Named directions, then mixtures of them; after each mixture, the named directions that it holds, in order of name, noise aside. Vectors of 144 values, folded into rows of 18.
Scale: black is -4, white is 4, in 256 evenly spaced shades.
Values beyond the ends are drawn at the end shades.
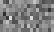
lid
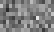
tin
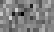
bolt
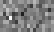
bolt, lid.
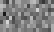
lid, tin.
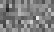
tin.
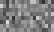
lid, tin.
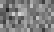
bolt, tin.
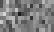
bolt, lid, tin.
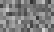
tin.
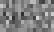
bolt, lid, tin.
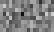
bolt, lid, tin.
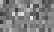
bolt, lid.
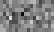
bolt, lid, tin.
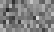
tin.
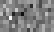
bolt, lid.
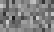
lid, tin.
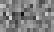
bolt, lid, tin.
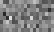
lid.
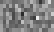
bolt, tin.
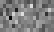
bolt, lid.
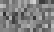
bolt, lid, tin.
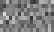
lid, tin.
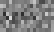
bolt, lid, tin.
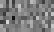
lid, tin.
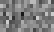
bolt, lid, tin.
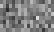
tin.
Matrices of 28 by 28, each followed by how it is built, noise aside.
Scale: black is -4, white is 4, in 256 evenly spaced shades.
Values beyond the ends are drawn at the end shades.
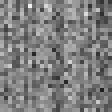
blocks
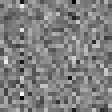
uneven columns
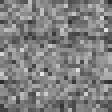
blocks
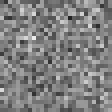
blocks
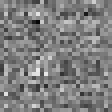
low rank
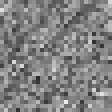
Hankel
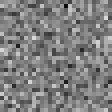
noise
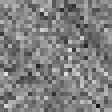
Toeplitz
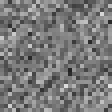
Hankel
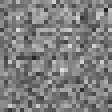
blocks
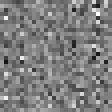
uneven columns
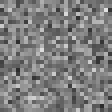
blocks
